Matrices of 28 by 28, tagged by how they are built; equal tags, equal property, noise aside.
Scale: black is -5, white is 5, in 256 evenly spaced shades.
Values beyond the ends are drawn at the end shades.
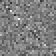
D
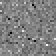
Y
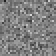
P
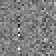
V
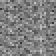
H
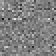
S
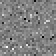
Y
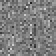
V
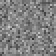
P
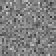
P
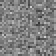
H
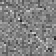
D
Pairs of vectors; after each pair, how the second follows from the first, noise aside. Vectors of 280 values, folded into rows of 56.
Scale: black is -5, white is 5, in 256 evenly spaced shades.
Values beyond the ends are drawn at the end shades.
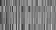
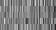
reversed.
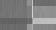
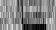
wrapped around, negated, scaled up.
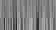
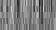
reversed.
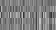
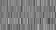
wrapped around, shrunk.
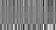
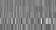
wrapped around, shrunk.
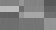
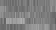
wrapped around, shrunk.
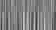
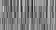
reversed, negated.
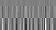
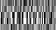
wrapped around, negated, scaled up.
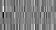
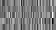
reversed, negated.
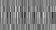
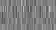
wrapped around, shrunk.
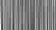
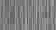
wrapped around, shrunk.
